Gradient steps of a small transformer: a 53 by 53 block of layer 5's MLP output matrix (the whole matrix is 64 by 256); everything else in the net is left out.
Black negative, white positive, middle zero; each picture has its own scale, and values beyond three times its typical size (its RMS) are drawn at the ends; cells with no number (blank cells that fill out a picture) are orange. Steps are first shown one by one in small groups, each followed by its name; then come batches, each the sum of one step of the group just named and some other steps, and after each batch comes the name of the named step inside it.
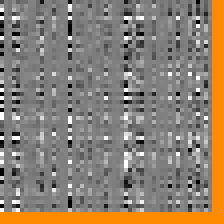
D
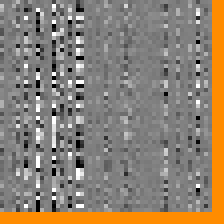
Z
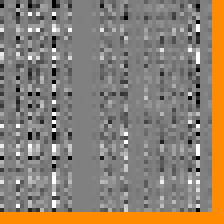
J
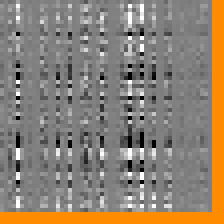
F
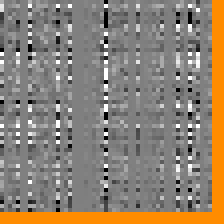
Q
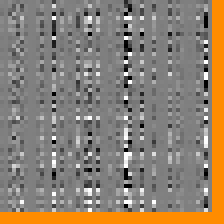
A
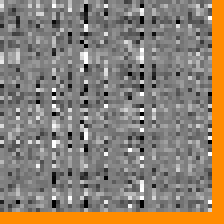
Q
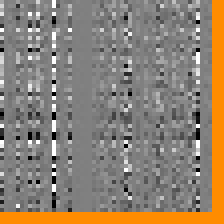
J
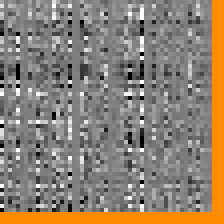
F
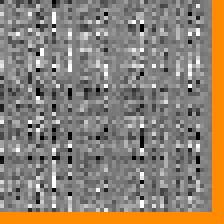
J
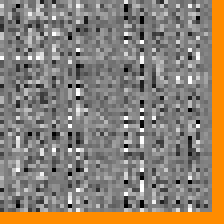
J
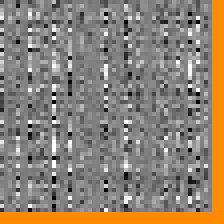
J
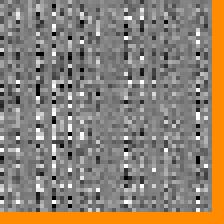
A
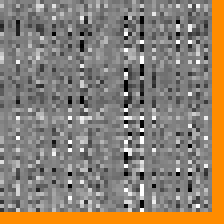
A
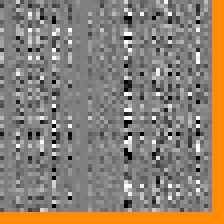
J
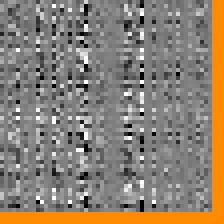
Z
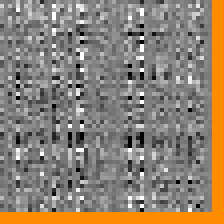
F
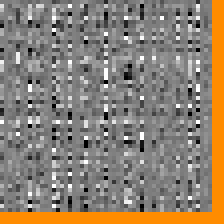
Q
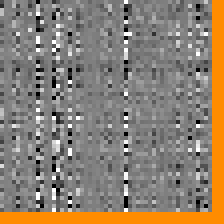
J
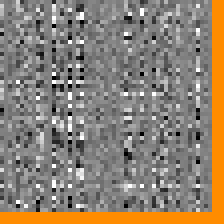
Z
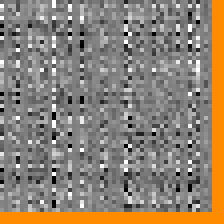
D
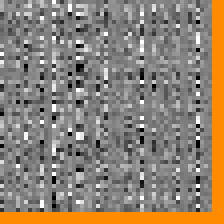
Q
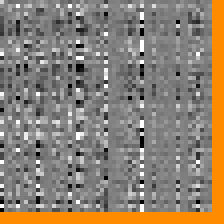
Q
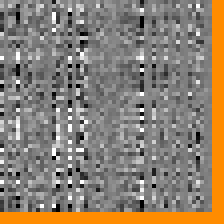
J
